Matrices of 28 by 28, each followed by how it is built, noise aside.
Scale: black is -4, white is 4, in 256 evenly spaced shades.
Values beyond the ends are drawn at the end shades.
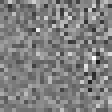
upper triangular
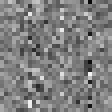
uneven columns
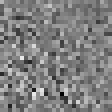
lower triangular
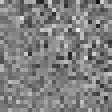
upper triangular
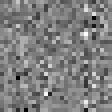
uneven columns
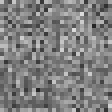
blocks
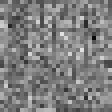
blocks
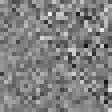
upper triangular
